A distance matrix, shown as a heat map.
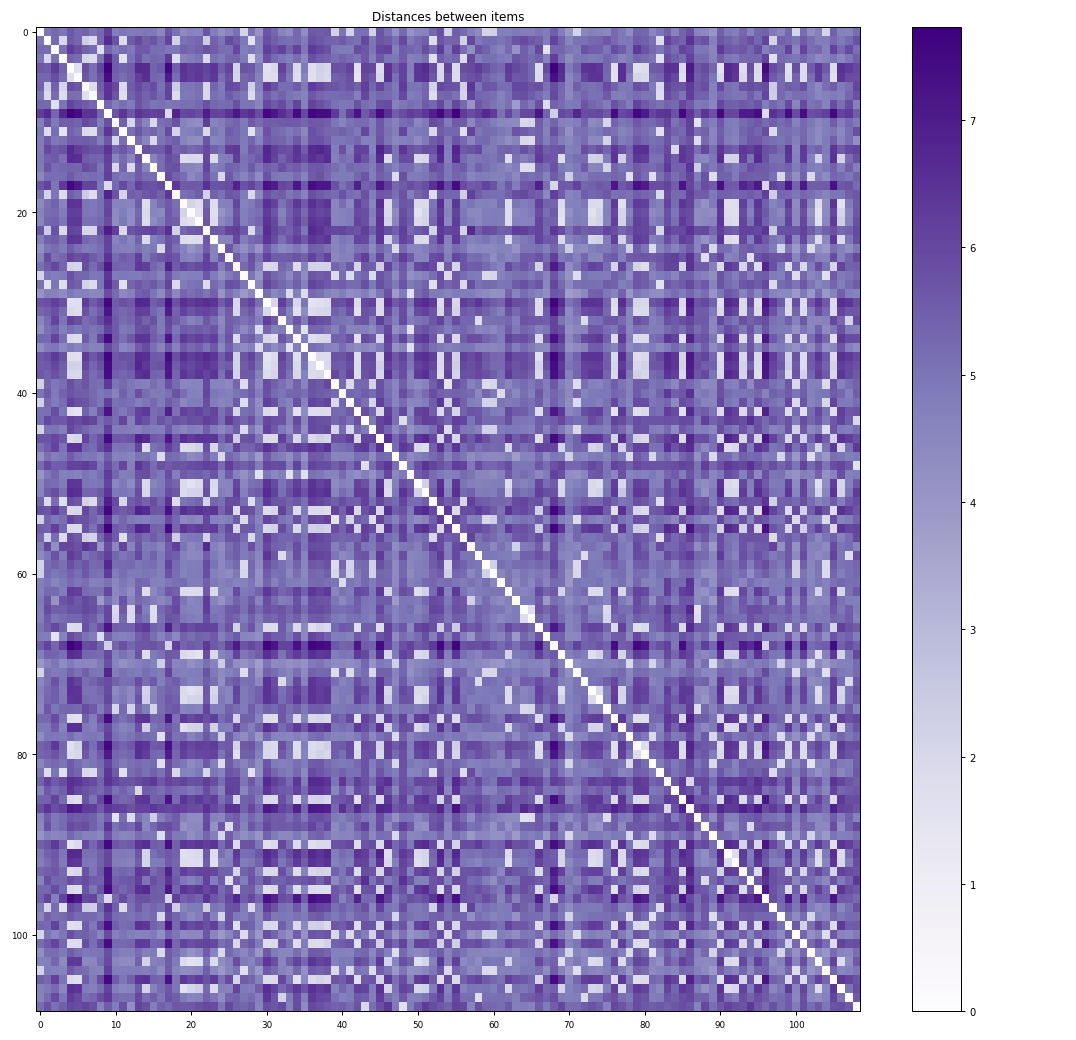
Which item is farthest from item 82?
9
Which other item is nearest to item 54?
39
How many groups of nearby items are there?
16
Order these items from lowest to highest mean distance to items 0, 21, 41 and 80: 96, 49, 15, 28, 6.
49, 15, 28, 6, 96
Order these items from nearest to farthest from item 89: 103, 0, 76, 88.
0, 103, 76, 88
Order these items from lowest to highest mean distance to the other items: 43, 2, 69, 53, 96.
69, 53, 2, 43, 96
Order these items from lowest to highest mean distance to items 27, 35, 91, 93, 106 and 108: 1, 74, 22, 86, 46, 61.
74, 46, 61, 1, 22, 86
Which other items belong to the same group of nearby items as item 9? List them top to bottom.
17, 68, 96
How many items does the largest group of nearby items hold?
24
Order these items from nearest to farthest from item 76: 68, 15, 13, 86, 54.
15, 54, 13, 86, 68
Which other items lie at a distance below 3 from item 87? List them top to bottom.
10, 12, 15, 64, 65, 75
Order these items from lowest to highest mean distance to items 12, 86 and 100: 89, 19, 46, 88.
89, 19, 88, 46
